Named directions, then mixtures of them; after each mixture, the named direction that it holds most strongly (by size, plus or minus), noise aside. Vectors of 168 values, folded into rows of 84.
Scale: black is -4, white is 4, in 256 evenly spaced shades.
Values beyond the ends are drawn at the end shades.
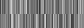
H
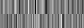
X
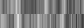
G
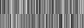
H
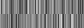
H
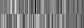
X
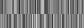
X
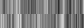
G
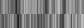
G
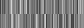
H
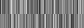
H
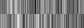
G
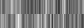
G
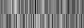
X
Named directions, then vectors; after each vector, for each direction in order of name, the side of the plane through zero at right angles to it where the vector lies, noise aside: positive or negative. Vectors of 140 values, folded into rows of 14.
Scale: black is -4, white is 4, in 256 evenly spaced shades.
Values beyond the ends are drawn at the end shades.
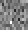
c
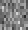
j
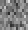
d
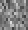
positive, negative, positive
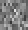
negative, positive, positive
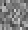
negative, positive, positive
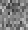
positive, positive, positive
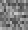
positive, negative, positive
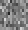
positive, positive, positive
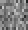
negative, negative, positive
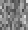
positive, positive, negative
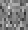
negative, negative, negative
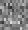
positive, positive, positive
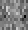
negative, negative, positive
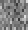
positive, positive, negative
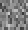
negative, negative, negative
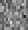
positive, negative, positive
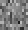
negative, negative, negative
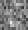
positive, negative, positive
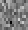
negative, positive, negative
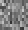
negative, negative, negative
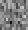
negative, positive, negative
